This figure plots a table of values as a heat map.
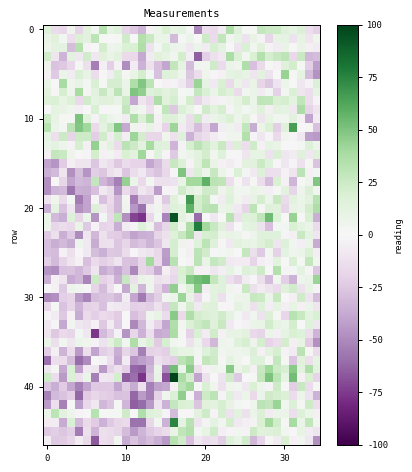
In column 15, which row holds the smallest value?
39
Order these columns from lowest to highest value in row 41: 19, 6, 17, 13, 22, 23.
13, 19, 6, 22, 23, 17
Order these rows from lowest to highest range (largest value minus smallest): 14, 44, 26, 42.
14, 26, 42, 44
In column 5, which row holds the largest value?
11
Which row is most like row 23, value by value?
45
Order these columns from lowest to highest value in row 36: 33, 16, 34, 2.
2, 34, 33, 16
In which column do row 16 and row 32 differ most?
17
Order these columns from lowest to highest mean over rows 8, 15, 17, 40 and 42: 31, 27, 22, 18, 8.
8, 31, 22, 27, 18
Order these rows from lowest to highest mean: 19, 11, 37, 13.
37, 19, 11, 13
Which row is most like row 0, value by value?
3
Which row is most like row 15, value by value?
24
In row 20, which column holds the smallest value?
12
